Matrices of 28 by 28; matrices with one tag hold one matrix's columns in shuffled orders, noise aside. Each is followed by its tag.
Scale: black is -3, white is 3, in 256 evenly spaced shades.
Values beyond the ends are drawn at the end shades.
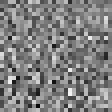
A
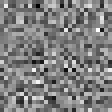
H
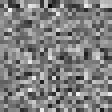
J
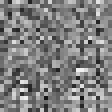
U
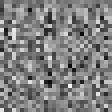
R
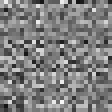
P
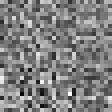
A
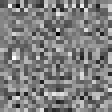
J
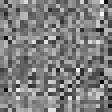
U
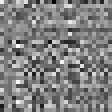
P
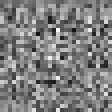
R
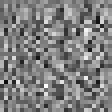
R
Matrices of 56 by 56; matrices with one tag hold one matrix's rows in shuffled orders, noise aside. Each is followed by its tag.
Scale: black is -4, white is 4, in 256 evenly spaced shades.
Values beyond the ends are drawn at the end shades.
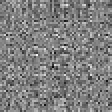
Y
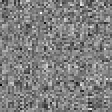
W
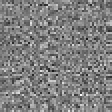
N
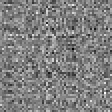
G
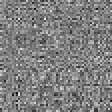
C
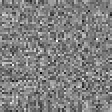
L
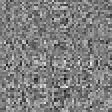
Y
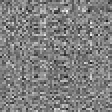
Y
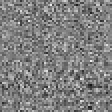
W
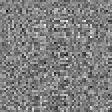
Y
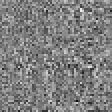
W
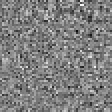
W
